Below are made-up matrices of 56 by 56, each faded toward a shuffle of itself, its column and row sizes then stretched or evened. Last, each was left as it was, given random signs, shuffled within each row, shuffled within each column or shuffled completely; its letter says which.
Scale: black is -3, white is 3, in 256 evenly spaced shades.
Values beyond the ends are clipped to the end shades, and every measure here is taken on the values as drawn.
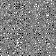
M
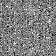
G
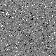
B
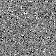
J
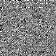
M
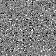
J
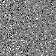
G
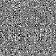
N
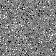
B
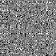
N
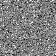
B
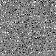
J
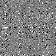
M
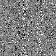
G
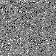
J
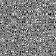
N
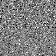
J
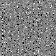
G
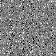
G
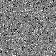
B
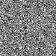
N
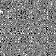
N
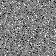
B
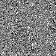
G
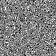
B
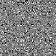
N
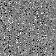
G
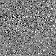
J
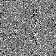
G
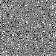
M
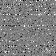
J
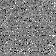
J
